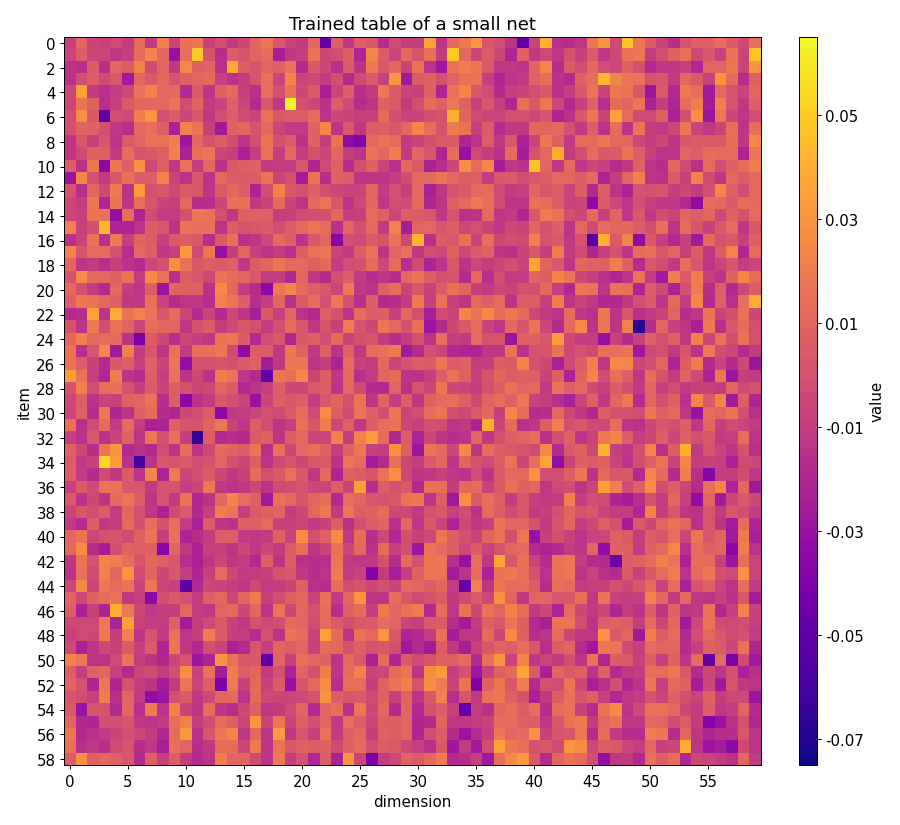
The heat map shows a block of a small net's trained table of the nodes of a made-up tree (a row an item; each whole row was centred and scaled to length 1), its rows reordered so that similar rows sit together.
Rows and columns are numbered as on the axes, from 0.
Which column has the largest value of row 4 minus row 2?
1
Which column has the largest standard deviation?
3
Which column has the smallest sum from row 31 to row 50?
11
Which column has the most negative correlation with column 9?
15
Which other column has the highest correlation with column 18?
14
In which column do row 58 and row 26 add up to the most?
39
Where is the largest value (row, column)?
5, 19
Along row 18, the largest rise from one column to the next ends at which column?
40
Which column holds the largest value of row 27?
0
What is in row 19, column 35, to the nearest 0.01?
0.01
